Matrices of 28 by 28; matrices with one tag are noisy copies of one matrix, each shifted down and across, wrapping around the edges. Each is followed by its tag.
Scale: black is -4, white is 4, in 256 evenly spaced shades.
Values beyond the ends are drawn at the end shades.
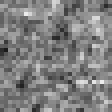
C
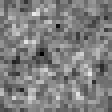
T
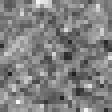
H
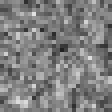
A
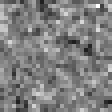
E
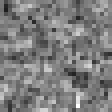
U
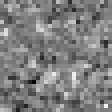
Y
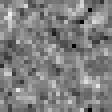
Y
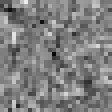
U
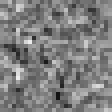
U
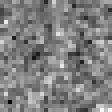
A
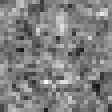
C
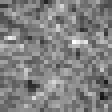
H
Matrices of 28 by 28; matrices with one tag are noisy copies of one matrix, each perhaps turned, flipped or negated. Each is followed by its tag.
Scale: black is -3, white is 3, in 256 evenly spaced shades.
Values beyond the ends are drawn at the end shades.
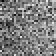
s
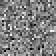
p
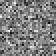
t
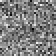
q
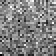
s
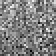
s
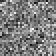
q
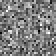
t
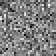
p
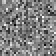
t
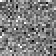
q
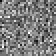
q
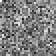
q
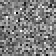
p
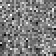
q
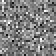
p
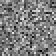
p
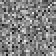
p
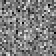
t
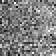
s
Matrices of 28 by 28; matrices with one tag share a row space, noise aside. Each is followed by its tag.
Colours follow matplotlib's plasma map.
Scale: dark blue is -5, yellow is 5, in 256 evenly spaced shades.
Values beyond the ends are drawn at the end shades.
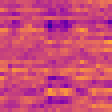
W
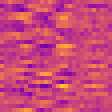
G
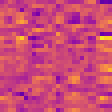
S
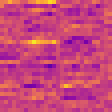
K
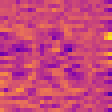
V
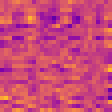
V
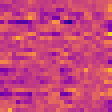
V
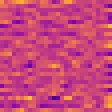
V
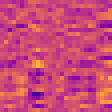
S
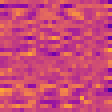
V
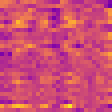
V
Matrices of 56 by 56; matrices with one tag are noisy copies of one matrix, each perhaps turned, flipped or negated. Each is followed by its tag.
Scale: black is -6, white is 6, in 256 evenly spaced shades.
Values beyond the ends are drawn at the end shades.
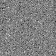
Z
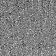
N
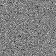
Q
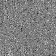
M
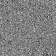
M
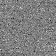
M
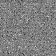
Z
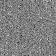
M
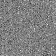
M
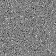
Q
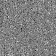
M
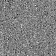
M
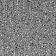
N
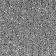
N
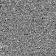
M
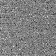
N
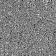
M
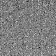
N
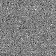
Z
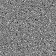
Q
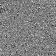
M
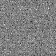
Z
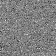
M
